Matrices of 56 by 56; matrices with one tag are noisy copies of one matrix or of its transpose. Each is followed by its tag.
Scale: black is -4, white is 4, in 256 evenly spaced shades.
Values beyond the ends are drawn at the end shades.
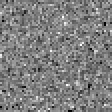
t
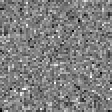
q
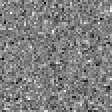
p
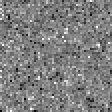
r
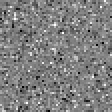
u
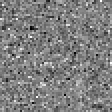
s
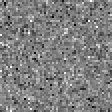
r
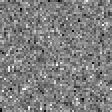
q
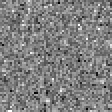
p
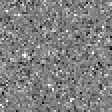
u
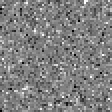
q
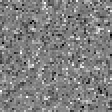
r
